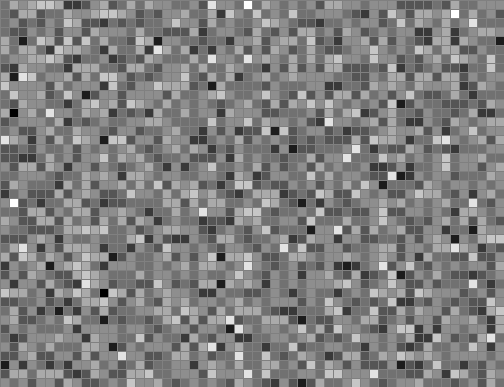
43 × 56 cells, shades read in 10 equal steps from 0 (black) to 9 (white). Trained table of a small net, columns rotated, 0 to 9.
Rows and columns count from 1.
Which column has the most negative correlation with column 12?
9
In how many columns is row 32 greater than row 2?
14
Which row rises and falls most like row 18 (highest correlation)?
25
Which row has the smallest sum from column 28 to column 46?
17
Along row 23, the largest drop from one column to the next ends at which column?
3
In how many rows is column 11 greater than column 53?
16
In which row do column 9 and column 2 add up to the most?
23
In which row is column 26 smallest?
37
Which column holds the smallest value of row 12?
45
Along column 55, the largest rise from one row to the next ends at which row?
38
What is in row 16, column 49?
7
